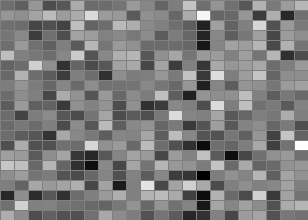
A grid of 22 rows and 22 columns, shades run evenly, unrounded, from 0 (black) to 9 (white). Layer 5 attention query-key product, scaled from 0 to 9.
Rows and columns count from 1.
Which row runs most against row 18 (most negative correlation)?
2
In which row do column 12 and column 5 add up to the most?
10
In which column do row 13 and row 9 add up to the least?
15
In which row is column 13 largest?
12
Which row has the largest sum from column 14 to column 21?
8
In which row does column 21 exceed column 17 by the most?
16
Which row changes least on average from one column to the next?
9
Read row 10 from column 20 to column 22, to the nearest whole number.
3 4 4
